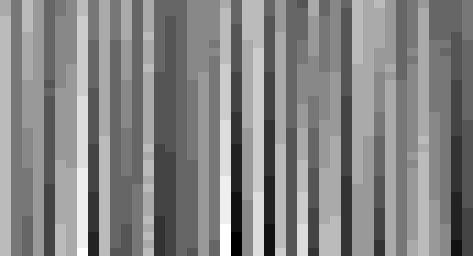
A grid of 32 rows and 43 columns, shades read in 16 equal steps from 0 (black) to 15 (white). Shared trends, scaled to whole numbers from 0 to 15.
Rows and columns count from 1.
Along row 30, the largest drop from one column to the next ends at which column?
22
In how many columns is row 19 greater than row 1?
19
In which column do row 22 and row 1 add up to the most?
8
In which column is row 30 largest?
21
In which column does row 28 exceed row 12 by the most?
28
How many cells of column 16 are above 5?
2
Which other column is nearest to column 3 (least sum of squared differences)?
12
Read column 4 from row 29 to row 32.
9 9 9 9
